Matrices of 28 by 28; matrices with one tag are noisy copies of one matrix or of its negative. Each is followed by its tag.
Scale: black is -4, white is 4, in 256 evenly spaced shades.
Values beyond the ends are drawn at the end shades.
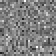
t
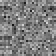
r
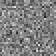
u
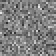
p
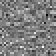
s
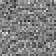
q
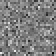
t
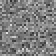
q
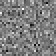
u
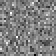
t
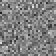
p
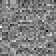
q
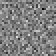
p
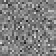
p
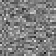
s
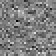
s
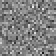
p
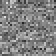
q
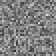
t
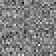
u
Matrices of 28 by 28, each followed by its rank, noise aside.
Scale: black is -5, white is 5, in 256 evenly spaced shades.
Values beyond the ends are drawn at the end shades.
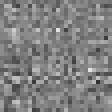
four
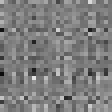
three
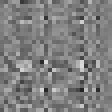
three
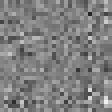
four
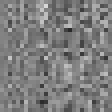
three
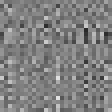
three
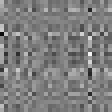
two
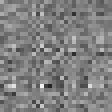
four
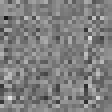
three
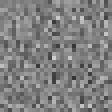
five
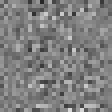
five
